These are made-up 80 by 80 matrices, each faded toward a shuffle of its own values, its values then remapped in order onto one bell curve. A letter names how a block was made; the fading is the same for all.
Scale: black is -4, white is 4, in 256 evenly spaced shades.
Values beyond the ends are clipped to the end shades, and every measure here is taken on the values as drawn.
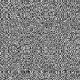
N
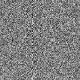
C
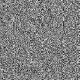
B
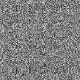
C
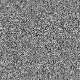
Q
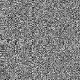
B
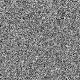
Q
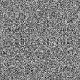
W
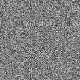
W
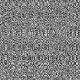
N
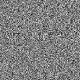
B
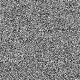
Q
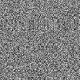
W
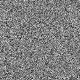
Q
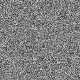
Q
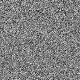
Q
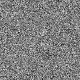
Q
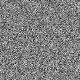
Q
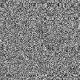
W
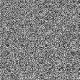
W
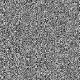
C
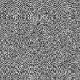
N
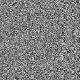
B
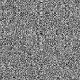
W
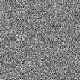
W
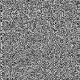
C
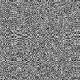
N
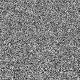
Q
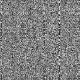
C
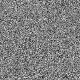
Q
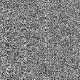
C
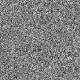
W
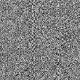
C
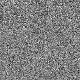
Q
